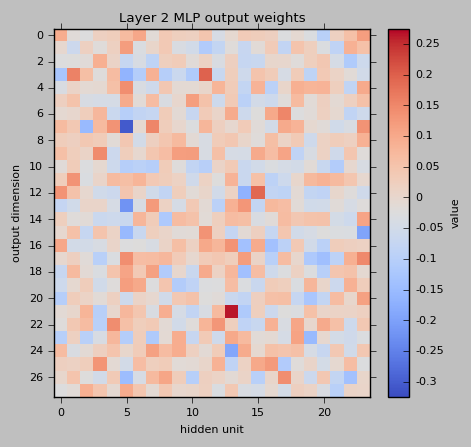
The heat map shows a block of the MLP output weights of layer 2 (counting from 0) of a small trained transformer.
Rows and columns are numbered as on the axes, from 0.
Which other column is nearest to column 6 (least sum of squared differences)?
22
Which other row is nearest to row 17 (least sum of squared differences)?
0
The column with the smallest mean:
14
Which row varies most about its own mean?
7
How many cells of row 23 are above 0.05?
5
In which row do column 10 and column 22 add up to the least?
26
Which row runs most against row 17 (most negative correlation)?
2
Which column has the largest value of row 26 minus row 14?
8
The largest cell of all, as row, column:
21, 13
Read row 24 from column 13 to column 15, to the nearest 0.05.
-0.2 0.1 0
